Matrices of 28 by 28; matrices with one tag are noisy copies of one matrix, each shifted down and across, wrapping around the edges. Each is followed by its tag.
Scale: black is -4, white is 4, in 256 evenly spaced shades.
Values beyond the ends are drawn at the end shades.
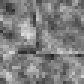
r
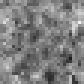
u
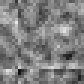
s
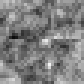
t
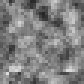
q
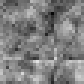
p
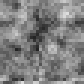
p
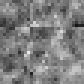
t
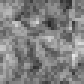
u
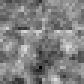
p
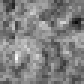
u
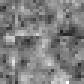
t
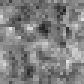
u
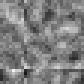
s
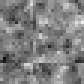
t
